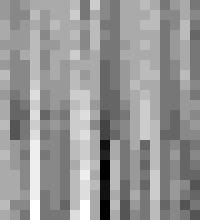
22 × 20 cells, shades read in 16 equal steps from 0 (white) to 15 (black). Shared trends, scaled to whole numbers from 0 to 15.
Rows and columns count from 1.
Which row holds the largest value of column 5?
12
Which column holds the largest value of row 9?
11
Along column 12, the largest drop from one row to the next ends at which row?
15
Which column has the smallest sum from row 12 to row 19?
4
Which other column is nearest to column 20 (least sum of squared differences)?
17
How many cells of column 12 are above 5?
14
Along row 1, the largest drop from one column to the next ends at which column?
10
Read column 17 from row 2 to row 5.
7 8 8 8
